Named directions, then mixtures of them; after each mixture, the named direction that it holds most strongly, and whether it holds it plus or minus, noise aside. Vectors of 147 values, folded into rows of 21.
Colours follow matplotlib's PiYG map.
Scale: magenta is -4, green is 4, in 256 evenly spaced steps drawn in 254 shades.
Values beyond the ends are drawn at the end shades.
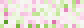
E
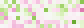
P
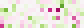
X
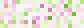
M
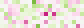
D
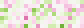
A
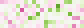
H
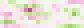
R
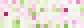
P, minus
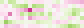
R, plus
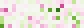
X, minus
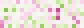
X, plus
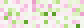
D, minus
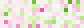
E, minus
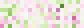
X, plus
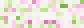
P, plus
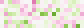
D, minus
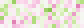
M, minus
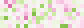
A, plus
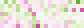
P, plus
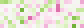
H, minus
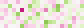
H, plus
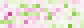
R, plus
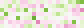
P, plus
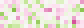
P, minus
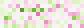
H, minus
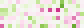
X, plus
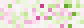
M, plus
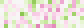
E, minus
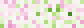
H, plus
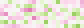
R, plus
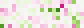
X, minus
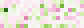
X, plus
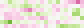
R, plus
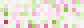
E, minus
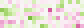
X, plus
